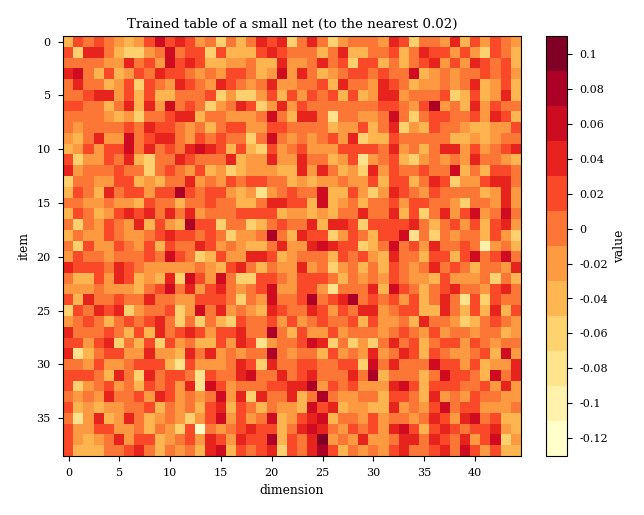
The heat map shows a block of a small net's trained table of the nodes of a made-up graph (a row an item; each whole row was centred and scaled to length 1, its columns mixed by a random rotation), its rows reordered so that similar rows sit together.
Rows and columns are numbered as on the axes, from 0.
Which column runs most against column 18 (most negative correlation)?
13
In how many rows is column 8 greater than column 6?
19
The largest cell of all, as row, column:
37, 25
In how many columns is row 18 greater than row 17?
13
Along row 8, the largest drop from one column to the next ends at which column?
33
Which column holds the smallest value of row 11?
29
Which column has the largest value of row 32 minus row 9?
24
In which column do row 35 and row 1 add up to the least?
1
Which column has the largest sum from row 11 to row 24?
32
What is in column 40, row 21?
-0.04
